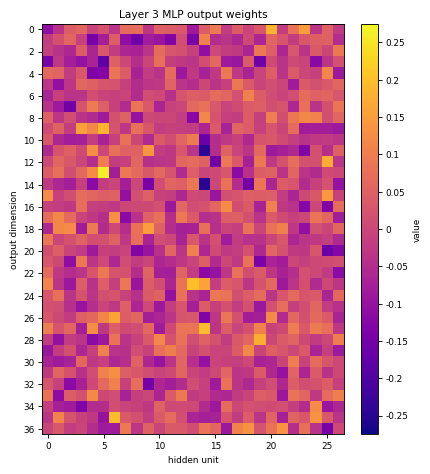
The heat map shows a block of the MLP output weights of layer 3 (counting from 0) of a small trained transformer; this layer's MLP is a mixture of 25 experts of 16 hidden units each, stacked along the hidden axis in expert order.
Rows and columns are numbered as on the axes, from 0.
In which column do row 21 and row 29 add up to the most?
18
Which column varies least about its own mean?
17
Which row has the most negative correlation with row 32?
36
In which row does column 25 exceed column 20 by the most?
12
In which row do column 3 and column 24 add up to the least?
3
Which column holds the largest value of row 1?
14
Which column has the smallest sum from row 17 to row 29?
26
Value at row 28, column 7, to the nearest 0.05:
-0.05
